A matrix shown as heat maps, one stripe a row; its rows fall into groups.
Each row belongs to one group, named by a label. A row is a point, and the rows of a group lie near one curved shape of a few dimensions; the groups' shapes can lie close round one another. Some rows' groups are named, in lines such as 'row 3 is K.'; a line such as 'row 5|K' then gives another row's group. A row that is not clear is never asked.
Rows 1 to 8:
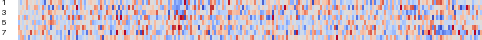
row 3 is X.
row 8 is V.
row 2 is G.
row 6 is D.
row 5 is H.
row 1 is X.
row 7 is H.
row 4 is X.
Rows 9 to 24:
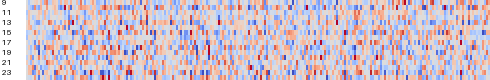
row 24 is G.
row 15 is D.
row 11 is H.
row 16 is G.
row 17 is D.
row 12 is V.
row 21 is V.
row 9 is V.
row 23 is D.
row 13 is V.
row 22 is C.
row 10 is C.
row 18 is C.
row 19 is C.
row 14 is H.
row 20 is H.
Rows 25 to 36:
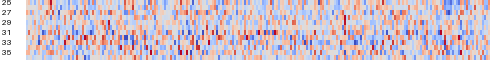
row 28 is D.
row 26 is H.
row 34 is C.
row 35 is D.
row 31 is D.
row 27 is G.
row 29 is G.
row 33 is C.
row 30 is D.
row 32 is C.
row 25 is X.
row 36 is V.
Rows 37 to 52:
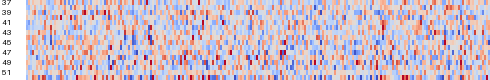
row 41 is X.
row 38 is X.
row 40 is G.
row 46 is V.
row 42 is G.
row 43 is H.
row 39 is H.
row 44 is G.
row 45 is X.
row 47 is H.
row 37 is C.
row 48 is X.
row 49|D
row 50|V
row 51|C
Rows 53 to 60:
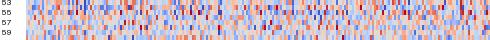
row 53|G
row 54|D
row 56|C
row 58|V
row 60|G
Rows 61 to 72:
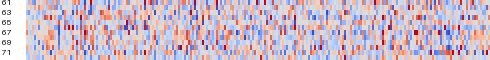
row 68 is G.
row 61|D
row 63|G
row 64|G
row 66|C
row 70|D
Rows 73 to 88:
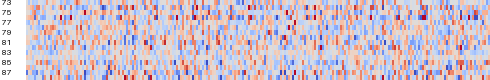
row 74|C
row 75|C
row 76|C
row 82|D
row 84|D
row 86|G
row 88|G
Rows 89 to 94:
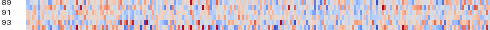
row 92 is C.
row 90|G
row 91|C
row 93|C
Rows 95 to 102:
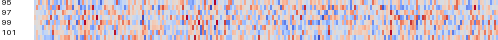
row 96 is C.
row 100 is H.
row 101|X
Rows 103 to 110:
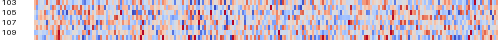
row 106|X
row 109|G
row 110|X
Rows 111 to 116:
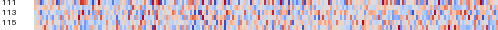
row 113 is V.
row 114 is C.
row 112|H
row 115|H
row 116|X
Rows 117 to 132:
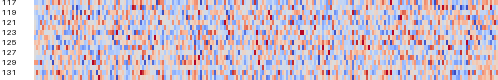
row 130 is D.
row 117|G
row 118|H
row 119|G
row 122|C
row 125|H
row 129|X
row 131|X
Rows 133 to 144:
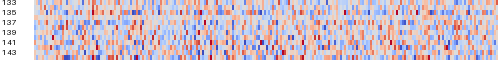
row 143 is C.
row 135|C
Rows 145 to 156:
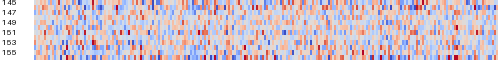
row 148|V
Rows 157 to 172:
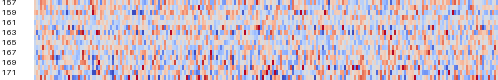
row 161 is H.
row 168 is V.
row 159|G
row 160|D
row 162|C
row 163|V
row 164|H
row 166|C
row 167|X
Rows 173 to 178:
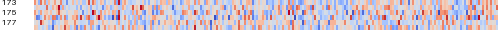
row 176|V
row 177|X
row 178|C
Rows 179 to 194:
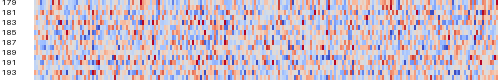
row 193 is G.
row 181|C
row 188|V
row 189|C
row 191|D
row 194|G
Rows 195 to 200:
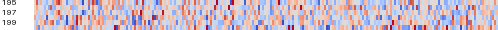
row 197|X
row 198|C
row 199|C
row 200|H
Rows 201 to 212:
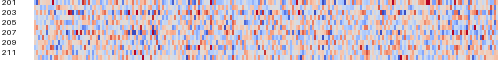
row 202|D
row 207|C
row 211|H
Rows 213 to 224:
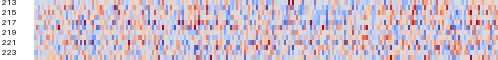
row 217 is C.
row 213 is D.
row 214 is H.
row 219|D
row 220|H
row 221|G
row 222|H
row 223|X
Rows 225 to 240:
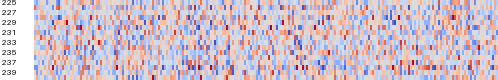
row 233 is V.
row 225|X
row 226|X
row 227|H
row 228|X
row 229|C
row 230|V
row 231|V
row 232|G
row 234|G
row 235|H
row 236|G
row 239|V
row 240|X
